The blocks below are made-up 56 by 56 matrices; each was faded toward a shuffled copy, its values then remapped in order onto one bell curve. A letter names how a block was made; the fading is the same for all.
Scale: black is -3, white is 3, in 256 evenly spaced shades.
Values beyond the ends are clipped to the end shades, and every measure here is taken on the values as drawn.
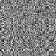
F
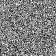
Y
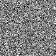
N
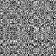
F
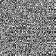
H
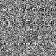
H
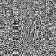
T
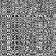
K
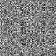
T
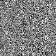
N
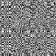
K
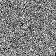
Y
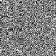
H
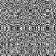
K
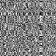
F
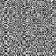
F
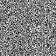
N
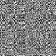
F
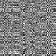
K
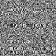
T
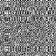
K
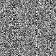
N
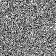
Y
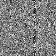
N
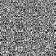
H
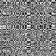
K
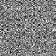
T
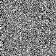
N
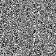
N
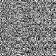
H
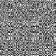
F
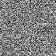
H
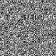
T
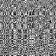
F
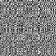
K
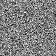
Y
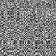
F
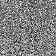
N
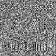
T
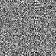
H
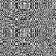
K
